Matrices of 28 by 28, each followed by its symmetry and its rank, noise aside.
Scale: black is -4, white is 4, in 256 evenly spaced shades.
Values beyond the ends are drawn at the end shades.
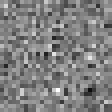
symmetric, rank five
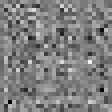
no symmetry, rank five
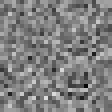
no symmetry, rank five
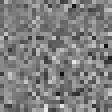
no symmetry, rank five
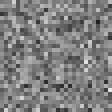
antisymmetric, rank six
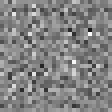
no symmetry, rank six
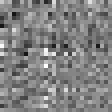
no symmetry, rank four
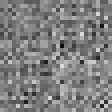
symmetric, rank five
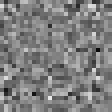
antisymmetric, rank four
